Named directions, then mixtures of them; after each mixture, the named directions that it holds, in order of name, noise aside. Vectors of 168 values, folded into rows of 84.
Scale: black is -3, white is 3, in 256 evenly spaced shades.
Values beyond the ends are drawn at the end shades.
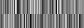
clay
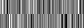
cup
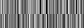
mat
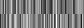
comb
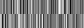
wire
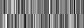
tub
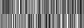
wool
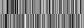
cup, mat, tub.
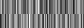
comb, mat.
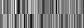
clay, cup, tub.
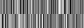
wire.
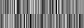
clay.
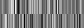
clay, tub.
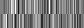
clay, tub.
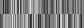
clay, comb, wool.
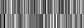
comb, mat, wire.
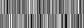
cup.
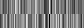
comb, tub, wool.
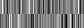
cup.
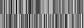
clay, comb, mat.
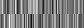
clay, cup, wool.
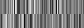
clay, tub.
